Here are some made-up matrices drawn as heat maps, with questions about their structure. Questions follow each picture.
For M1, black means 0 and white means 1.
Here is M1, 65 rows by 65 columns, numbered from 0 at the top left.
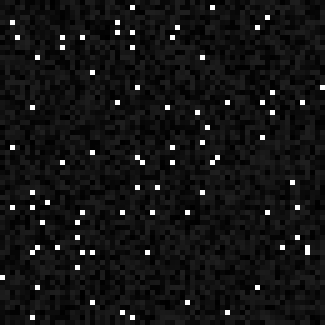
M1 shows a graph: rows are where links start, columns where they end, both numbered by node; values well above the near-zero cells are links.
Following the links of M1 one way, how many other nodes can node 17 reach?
3
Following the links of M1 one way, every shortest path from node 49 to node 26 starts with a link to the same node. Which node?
node 11
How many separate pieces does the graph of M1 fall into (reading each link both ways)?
8
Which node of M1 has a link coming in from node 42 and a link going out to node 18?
node 30
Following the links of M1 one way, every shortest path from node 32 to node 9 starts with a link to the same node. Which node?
node 28
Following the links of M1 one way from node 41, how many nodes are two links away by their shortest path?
2
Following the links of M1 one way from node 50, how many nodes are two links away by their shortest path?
5
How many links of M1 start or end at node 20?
4
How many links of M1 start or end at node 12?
3
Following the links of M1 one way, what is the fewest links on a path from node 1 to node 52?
4
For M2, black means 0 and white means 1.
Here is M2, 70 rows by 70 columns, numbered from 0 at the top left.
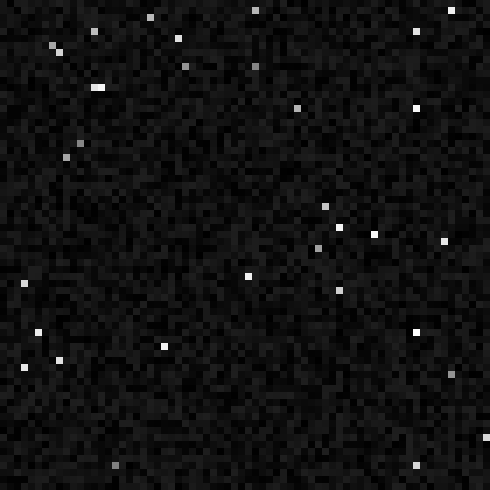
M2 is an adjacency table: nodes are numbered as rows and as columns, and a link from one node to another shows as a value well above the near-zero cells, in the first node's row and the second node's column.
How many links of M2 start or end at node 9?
3
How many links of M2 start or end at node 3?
2
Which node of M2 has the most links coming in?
node 59
